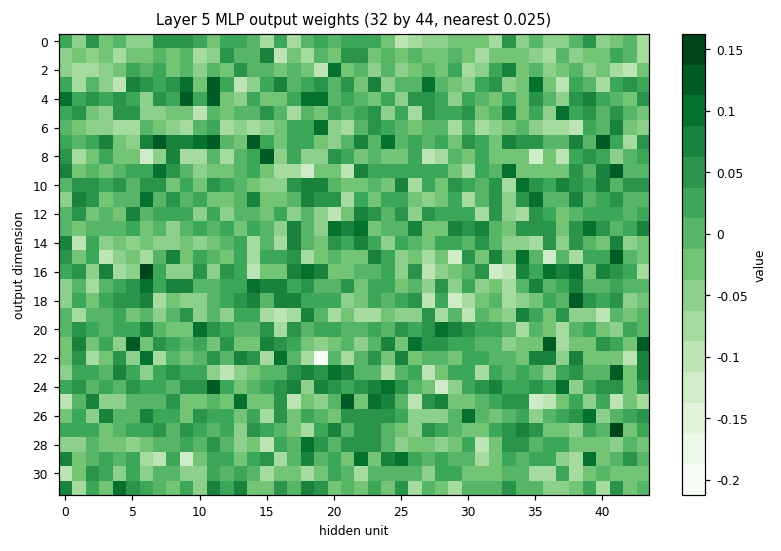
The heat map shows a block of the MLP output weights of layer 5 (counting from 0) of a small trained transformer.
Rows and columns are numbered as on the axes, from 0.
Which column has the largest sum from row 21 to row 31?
23
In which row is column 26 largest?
21
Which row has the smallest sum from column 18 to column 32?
19
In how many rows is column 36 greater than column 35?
8
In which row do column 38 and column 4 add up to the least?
6
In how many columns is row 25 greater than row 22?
19
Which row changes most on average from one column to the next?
22
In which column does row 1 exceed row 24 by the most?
28
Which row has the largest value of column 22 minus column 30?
9
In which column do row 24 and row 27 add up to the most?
41
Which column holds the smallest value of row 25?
35
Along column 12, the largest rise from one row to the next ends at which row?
24
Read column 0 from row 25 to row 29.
-0.1 -0.025 0.025 -0.05 0.075
